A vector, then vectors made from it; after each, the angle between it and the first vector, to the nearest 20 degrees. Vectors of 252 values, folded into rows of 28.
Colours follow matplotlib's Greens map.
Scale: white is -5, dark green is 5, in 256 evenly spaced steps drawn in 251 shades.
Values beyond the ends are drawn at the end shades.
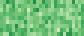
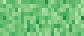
80 degrees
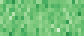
60 degrees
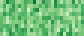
20 degrees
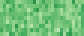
20 degrees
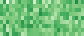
120 degrees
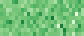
100 degrees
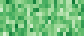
20 degrees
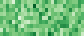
100 degrees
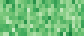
20 degrees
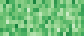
20 degrees
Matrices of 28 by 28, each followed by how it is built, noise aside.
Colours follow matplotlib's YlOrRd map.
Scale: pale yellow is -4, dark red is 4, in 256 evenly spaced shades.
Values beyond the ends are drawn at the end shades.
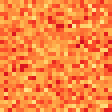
repeating rows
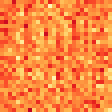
blocks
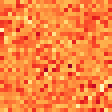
block diagonal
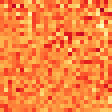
upper triangular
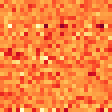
uneven rows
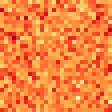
repeating rows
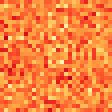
blocks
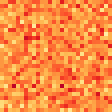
repeating rows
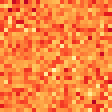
block diagonal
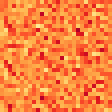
repeating rows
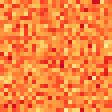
blocks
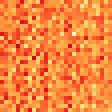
repeating rows
